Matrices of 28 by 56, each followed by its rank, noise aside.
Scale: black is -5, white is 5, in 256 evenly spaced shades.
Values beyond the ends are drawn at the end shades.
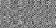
five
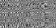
five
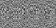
five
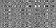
two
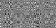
three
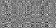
three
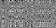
three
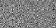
five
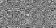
four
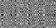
two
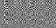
two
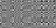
two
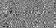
three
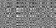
two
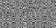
three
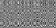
two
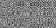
five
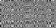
two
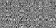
four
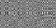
three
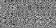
five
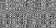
three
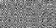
five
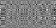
three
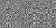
four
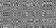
three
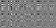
two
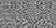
four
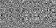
five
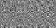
four
